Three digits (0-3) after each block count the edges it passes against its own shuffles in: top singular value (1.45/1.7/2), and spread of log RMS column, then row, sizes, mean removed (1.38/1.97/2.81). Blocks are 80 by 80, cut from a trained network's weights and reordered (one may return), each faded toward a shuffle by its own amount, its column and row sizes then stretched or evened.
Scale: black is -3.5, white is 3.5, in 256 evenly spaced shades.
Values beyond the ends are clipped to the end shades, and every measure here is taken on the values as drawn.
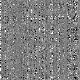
1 3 1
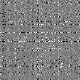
1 2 3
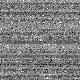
3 0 1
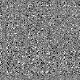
1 2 2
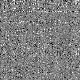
0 0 2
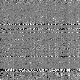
2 0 3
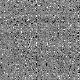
1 2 0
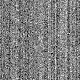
3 1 0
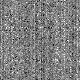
2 1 1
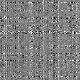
3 2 3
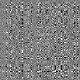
3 3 3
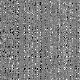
1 3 1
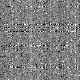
2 0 2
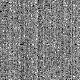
2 0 1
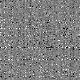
0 2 2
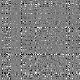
2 3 3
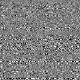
1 1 3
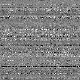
3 1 3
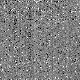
0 1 1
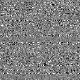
0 1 3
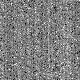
1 0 0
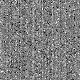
1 1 0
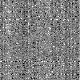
2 0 2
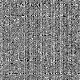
3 0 2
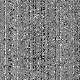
3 3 1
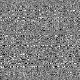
2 0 3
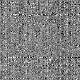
2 0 2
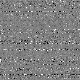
0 0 3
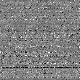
2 0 2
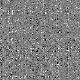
0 2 2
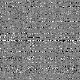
1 0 3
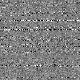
1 0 3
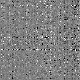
1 2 2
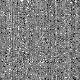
1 1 1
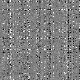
2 3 2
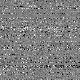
0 0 3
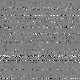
1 0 3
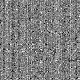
2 0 1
